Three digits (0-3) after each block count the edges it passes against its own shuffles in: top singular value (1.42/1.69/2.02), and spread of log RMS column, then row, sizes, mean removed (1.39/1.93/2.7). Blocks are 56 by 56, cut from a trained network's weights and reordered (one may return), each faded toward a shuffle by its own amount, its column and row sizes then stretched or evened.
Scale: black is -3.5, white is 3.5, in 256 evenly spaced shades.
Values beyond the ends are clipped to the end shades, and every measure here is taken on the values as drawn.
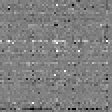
2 1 2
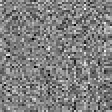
3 1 0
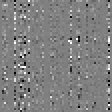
1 3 1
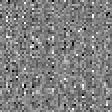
2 2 0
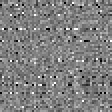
2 0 2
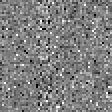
1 1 0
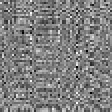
3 1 0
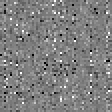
1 2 1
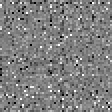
0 1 1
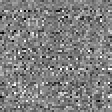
0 1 3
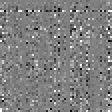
1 3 2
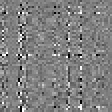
3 3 1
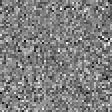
1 1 1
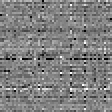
3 2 2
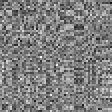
3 0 1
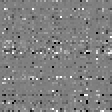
0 2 3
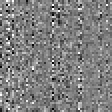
0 3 0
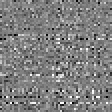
2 2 3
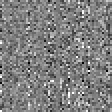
0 3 0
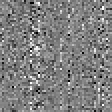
0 3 0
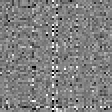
2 2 1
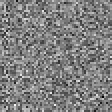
2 1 0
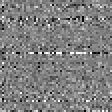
2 0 3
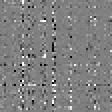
1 3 2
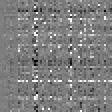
3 3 1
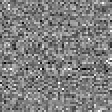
2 0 1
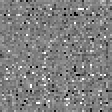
0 1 2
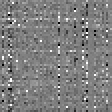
1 3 0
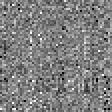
2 1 0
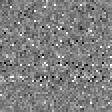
0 0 1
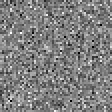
0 1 0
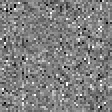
0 1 0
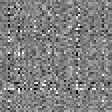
2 2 2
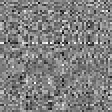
3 0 2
